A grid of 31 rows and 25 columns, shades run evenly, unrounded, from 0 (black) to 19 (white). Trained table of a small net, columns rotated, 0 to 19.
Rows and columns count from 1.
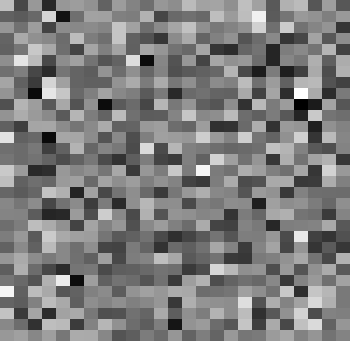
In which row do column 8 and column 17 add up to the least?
10
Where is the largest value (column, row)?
22, 9
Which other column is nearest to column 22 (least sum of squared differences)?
18
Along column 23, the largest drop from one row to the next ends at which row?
12
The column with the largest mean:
1
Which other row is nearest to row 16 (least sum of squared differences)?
13
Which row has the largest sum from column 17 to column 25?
28
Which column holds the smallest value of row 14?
4
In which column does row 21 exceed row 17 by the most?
15
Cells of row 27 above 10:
14
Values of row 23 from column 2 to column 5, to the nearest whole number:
10 7 14 10
